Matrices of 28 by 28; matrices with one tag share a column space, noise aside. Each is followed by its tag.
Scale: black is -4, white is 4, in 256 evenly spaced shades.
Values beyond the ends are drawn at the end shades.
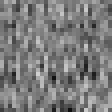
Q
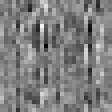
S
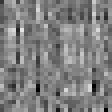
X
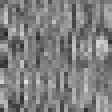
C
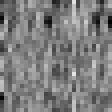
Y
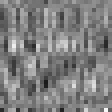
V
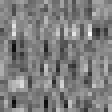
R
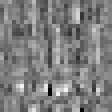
X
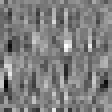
V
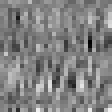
V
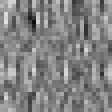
Y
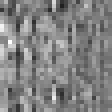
S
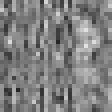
S
